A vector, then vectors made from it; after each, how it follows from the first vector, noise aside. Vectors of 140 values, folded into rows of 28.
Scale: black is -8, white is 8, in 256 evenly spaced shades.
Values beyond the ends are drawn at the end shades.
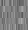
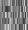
reversed, negated, scaled up.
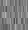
wrapped around.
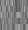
wrapped around.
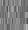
wrapped around.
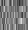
scaled up.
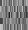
wrapped around, scaled up.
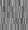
sign-scrambled.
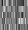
scaled up.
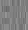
reversed, negated, shrunk.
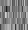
reversed, negated, scaled up.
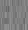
reversed, negated, shrunk.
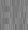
reversed, negated, shrunk.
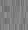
reversed, negated, shrunk.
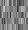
scaled up.
